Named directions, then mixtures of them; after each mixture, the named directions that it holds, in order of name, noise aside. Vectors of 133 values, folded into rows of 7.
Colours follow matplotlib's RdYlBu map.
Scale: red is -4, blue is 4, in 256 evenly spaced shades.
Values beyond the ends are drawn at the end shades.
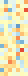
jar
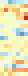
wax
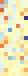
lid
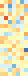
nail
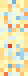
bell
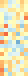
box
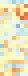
jar, nail, wax.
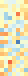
box, jar.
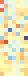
box, lid.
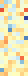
jar, lid.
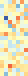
bell, box, nail.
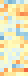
lid, wax.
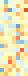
jar.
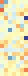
lid.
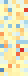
bell, jar.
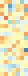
nail.
